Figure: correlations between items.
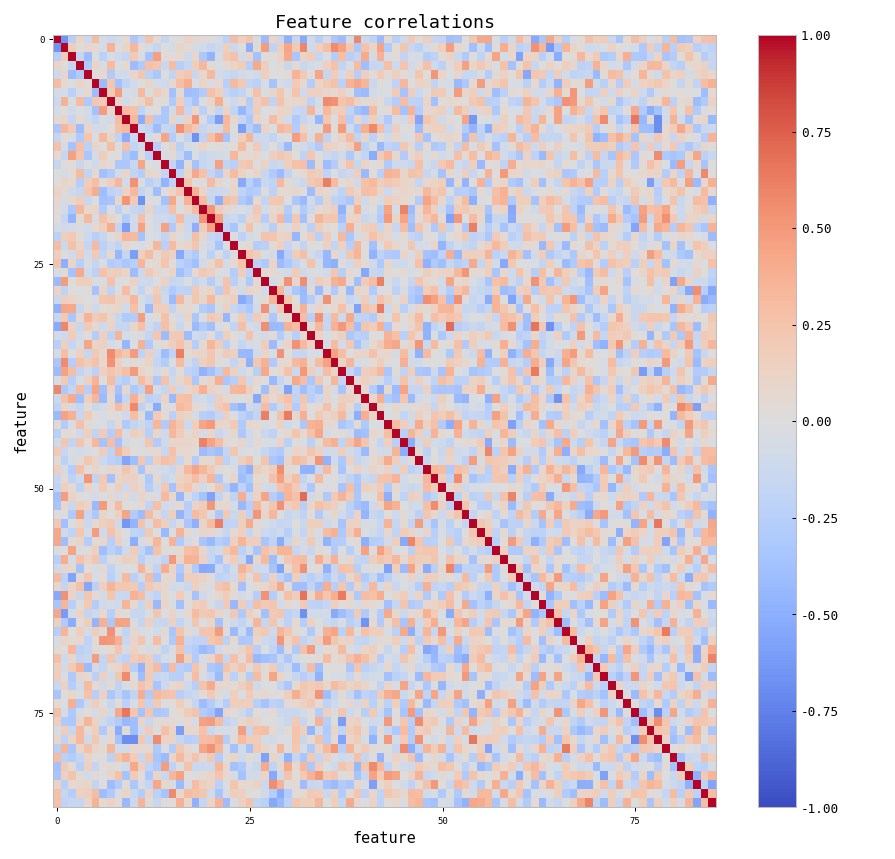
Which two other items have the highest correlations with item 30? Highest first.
42, 27
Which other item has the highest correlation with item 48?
29
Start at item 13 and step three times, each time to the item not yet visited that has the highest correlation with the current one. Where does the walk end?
21
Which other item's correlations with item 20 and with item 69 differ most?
52
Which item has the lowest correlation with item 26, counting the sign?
40
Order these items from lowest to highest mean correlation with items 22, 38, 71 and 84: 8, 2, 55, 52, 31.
2, 52, 31, 8, 55
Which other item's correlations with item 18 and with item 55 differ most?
85
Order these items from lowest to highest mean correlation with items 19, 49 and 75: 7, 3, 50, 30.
7, 30, 50, 3
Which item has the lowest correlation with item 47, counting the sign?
9
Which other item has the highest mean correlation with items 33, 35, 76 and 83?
43
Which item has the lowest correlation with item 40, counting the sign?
65
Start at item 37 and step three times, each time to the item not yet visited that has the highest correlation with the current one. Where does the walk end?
51
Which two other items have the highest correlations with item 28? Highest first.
83, 71
